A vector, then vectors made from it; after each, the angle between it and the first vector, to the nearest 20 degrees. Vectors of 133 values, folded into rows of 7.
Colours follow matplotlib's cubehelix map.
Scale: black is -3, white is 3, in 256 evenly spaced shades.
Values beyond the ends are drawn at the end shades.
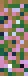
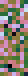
140 degrees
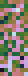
40 degrees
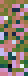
160 degrees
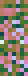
40 degrees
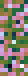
140 degrees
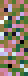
140 degrees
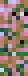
100 degrees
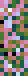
60 degrees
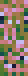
60 degrees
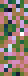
100 degrees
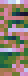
100 degrees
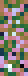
20 degrees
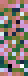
160 degrees
